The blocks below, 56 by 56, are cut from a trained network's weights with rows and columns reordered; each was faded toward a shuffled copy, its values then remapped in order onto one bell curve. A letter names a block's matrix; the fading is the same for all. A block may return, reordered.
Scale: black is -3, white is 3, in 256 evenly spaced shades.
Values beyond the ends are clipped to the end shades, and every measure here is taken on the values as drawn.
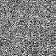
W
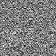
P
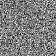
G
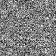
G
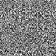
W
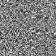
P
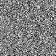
G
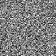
P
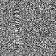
P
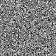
G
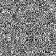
W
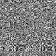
W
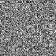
P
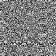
W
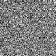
W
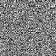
W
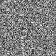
G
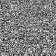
W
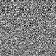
W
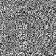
P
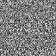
W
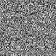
P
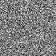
G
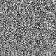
P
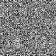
P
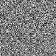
P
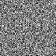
P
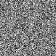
G
